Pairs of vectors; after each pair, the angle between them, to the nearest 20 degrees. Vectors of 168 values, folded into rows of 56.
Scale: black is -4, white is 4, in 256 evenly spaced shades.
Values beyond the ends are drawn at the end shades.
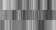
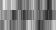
20 degrees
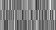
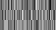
160 degrees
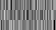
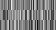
120 degrees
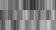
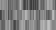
20 degrees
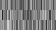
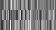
100 degrees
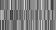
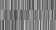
40 degrees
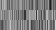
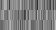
40 degrees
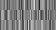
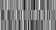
160 degrees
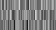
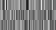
60 degrees
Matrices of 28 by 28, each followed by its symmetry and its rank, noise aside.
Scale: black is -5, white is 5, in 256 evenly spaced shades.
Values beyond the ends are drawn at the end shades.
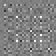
symmetric, rank three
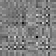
symmetric, rank three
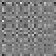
symmetric, rank two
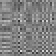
no symmetry, rank two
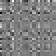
antisymmetric, rank two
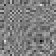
symmetric, rank three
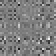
no symmetry, rank three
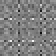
antisymmetric, rank two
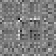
symmetric, rank three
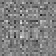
no symmetry, rank three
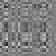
no symmetry, rank two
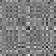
symmetric, rank two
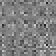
no symmetry, rank three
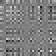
symmetric, rank two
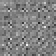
symmetric, rank four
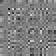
symmetric, rank three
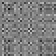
symmetric, rank two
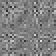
symmetric, rank three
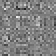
no symmetry, rank four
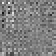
no symmetry, rank four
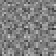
no symmetry, rank three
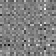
antisymmetric, rank four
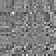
no symmetry, rank three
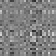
antisymmetric, rank two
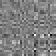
no symmetry, rank three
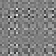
antisymmetric, rank two
